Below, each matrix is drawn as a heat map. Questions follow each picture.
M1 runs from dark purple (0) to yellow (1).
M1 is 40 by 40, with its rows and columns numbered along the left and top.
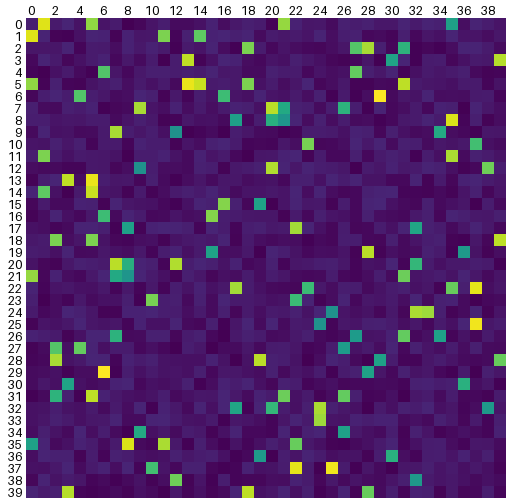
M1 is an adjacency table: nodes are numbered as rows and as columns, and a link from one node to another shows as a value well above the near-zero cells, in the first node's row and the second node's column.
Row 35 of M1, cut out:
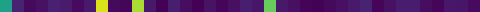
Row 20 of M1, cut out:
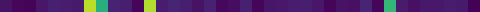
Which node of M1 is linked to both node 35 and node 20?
node 8
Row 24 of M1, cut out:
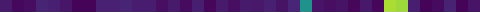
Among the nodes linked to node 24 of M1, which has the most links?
node 32
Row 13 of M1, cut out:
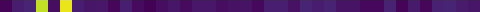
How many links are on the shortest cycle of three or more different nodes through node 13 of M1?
5
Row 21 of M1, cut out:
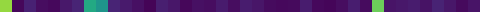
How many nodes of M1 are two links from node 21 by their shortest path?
8
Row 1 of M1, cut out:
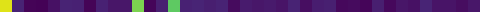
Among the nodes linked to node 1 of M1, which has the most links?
node 0
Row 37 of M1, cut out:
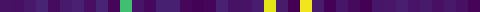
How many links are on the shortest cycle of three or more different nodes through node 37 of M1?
4
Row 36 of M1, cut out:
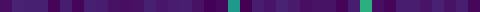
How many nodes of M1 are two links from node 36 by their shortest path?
3
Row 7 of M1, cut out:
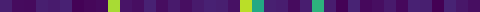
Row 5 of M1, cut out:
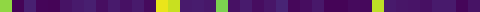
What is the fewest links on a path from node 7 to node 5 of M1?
3
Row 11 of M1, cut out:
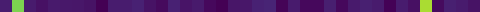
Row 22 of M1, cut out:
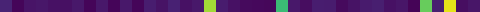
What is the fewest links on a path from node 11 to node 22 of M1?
2
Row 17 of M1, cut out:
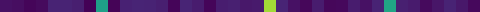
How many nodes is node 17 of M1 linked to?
3
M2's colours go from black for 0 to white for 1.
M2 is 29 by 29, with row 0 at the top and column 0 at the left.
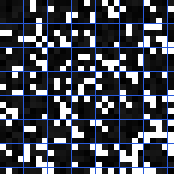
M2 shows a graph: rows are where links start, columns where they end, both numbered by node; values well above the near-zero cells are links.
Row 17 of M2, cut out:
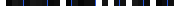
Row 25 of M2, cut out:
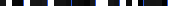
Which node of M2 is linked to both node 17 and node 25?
node 16
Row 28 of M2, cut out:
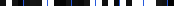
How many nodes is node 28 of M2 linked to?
11
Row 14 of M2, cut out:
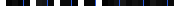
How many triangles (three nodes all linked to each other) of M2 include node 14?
4
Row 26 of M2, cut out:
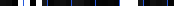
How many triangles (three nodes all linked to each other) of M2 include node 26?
3
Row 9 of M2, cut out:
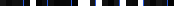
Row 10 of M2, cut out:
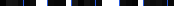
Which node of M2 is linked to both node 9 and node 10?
node 23
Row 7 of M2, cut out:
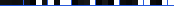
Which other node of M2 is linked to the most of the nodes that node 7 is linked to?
node 24
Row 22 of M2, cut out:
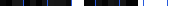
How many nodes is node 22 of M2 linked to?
8
